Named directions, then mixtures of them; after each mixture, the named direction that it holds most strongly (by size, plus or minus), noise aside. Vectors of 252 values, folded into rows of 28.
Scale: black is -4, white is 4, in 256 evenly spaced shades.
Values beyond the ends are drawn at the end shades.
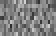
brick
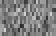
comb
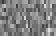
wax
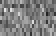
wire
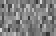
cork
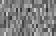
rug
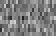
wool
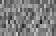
rug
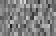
brick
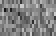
wire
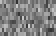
wool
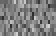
brick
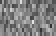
wire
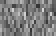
wire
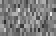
comb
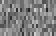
rug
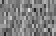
rug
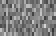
rug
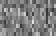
wire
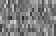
wool
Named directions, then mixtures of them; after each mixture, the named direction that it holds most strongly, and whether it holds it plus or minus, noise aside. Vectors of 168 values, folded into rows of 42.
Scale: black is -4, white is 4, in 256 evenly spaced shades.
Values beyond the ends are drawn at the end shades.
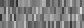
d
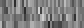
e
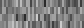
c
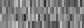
c, plus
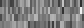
d, plus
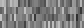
d, minus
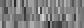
e, plus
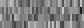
d, minus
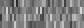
d, plus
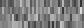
c, plus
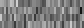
d, minus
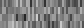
c, plus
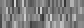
e, minus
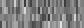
e, minus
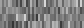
c, minus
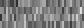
d, plus
